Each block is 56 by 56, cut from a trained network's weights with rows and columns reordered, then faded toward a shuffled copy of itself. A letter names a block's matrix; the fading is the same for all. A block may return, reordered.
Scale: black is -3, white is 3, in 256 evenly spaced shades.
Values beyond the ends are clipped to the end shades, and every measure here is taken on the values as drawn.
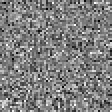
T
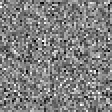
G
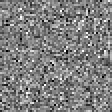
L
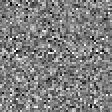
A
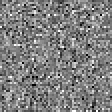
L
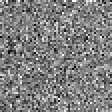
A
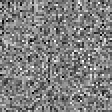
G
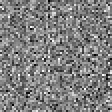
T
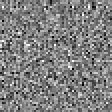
L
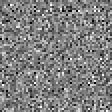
A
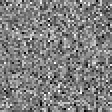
G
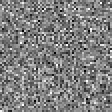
T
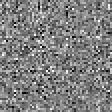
L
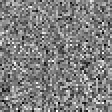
G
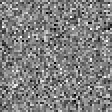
T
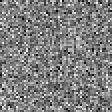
G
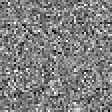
G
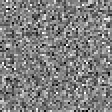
G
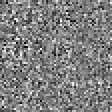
L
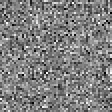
A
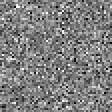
A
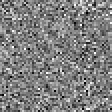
L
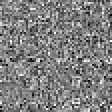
T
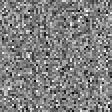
G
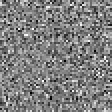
T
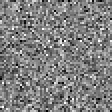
A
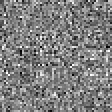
T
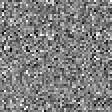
L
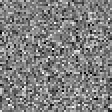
G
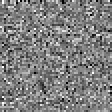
A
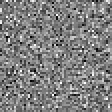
L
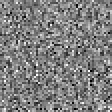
A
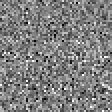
A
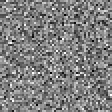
T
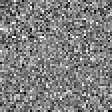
A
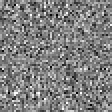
G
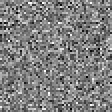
T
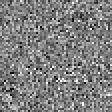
A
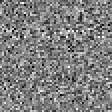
L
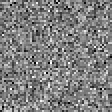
T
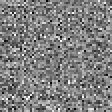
T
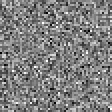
T
